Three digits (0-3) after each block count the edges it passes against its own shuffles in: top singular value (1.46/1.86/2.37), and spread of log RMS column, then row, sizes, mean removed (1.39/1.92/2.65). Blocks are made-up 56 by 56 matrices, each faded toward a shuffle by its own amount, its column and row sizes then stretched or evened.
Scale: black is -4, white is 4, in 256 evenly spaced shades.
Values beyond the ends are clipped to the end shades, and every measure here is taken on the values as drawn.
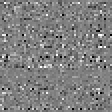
0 1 3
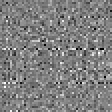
3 0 2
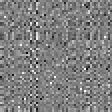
3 2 0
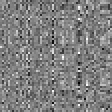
3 3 0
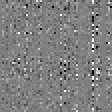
1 3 1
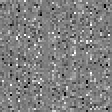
0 3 0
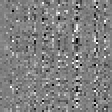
2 3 0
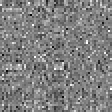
2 0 0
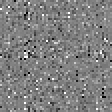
1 2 1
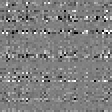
2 2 3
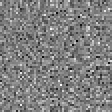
2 1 0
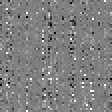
0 3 1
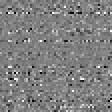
1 1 3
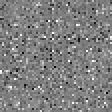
1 0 1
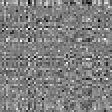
3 2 2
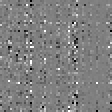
1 3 2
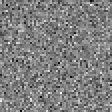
0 0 0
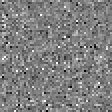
1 1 1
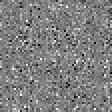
0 2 0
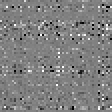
1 2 3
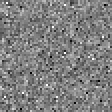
0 0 0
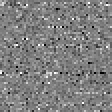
0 0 2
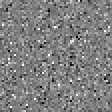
0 2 0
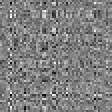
3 3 2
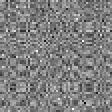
3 0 2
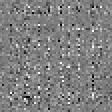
0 3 2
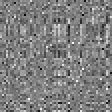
3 2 0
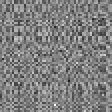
3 1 2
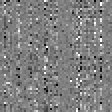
2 3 0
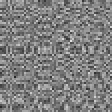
3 1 1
